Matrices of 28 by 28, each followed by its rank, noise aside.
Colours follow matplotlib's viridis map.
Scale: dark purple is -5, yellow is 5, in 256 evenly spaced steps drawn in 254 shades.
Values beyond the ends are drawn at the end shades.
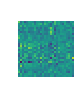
three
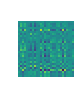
two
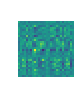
three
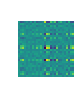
one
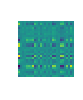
one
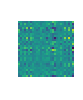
two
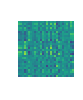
two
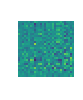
four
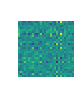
three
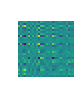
two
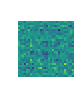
five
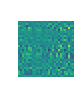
four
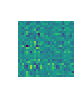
five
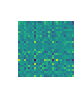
two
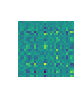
two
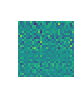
four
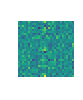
four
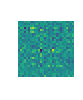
three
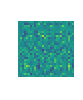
four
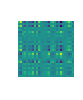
one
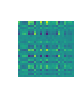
one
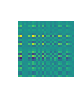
one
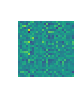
five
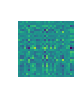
three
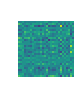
three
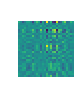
two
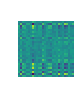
one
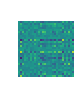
two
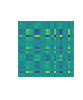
one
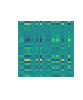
one
